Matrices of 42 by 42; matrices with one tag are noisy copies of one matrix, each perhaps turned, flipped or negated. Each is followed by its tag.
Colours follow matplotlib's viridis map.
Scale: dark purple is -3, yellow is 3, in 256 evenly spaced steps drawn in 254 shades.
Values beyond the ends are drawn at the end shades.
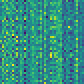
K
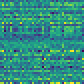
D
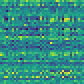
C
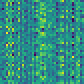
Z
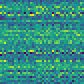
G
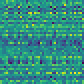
Z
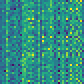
K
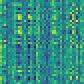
C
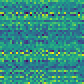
G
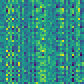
Z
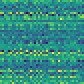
G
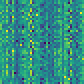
G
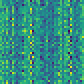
G
